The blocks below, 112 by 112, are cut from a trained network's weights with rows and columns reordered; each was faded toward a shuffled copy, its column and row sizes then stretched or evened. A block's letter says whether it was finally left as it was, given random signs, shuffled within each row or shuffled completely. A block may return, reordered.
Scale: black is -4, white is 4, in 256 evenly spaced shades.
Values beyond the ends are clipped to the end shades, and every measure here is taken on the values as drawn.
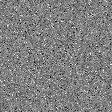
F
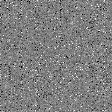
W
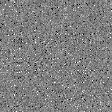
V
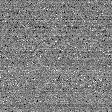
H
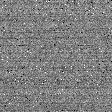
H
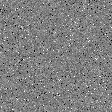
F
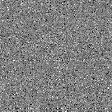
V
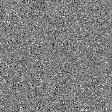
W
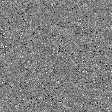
W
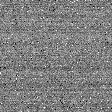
H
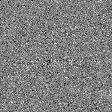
H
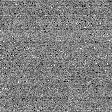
H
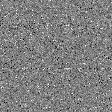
H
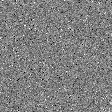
F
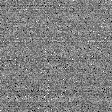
V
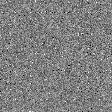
W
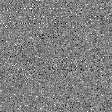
V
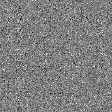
W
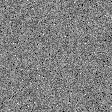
F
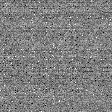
V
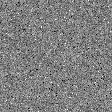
F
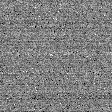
H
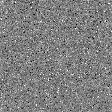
H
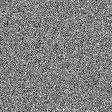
F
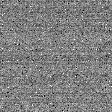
V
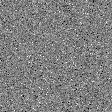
F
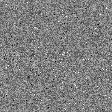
W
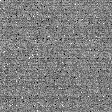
V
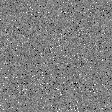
H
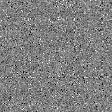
V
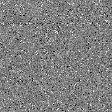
V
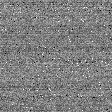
H
